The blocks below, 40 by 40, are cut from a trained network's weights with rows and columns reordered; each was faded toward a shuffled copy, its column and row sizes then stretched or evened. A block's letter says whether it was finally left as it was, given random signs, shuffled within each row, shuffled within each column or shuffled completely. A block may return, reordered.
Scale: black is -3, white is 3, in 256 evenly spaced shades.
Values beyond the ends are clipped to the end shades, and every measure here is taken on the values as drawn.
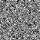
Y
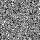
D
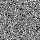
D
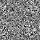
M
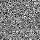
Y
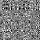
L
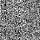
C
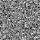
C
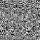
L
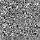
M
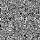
M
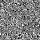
Y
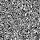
D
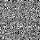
M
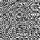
L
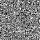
Y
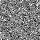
D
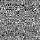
L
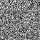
Y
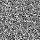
Y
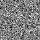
D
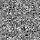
M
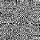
L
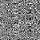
L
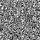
C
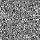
M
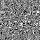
Y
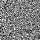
C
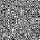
L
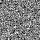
D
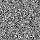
Y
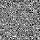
L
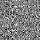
L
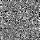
M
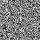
C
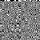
L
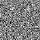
M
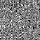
L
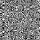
L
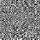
L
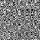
L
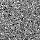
D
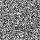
C
